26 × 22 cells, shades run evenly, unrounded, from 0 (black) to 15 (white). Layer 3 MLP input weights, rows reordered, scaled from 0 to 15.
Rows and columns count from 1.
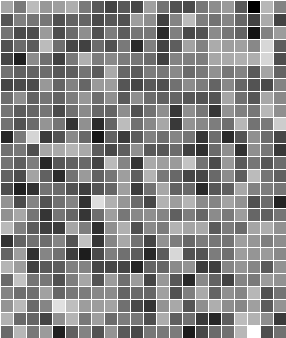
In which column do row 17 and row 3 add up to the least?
20
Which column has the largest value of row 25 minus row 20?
6
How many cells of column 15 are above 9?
5
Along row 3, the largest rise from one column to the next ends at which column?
21
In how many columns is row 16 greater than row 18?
11
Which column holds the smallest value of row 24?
12
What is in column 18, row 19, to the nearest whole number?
7
